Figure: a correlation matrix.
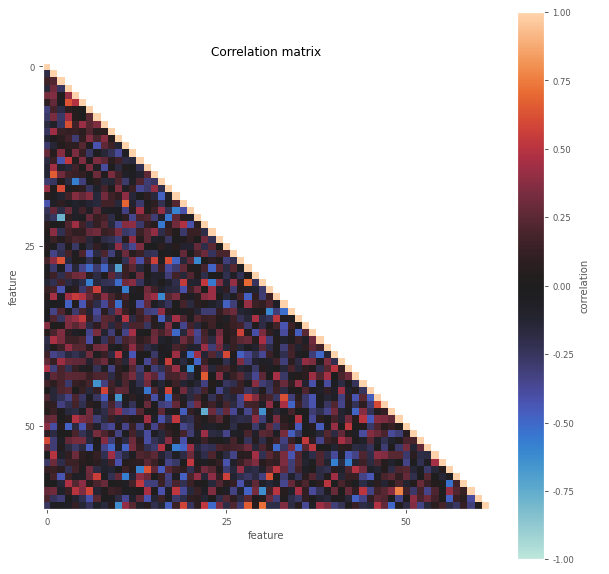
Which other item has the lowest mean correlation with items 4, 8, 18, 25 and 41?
28
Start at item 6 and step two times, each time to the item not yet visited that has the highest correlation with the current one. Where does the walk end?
49
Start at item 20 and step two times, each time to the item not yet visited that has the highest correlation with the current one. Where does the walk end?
54
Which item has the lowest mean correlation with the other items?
16
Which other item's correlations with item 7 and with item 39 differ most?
31
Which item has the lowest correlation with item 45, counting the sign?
14
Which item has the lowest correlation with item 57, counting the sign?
11
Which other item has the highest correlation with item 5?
3
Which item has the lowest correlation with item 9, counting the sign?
53
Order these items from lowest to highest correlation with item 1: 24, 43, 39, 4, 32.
39, 24, 43, 4, 32
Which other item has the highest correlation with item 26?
30
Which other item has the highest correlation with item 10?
40
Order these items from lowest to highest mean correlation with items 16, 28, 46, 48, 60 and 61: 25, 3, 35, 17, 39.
17, 3, 35, 39, 25
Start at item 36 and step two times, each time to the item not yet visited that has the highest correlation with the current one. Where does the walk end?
0
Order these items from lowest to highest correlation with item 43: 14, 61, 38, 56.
61, 38, 14, 56
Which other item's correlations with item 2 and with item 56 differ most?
21
